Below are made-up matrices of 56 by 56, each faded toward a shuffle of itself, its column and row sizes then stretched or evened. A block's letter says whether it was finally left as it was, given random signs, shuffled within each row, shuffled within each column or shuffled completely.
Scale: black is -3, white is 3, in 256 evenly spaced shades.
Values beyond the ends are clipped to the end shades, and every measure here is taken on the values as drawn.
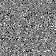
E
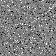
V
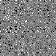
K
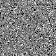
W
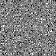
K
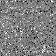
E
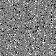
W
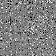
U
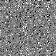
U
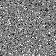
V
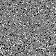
E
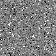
W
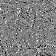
E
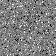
V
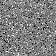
V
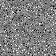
E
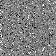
W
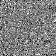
E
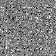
U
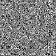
K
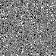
W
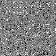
K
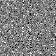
W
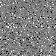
E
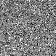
V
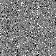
W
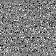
E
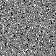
V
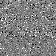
E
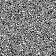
V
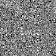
U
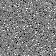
V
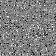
E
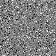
W
